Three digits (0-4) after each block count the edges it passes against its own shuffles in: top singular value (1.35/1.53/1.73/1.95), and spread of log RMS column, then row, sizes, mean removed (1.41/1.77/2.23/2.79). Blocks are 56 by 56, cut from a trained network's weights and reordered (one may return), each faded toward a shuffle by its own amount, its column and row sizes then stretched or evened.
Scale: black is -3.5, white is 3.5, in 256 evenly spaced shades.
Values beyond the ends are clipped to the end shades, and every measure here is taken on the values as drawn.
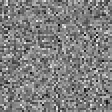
3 1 0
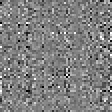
3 4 2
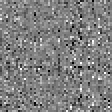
0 4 1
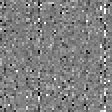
3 3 1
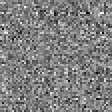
2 0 2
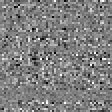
0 2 4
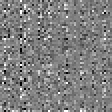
3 4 2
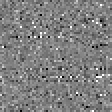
0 1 2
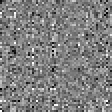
3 3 2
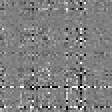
4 3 4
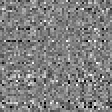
3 3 3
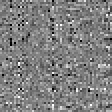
1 3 2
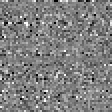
0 1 3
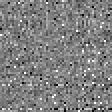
2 2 0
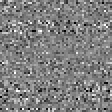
0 0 4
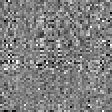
3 2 3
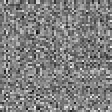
4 2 1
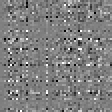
1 4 4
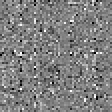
2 3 1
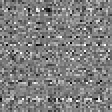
3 1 4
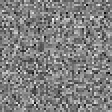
3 0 2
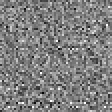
3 0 2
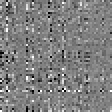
3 4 3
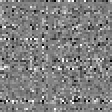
2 3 4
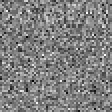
2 1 1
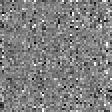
0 3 2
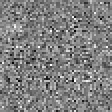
1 1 2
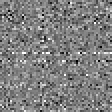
0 1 3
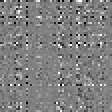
3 4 4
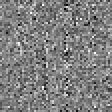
0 3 0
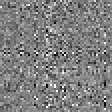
4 3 2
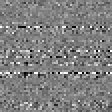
2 0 4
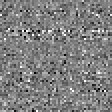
0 1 3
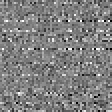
3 0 4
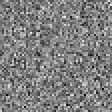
2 0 2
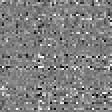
2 3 4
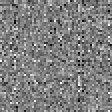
0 3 1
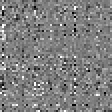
2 3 3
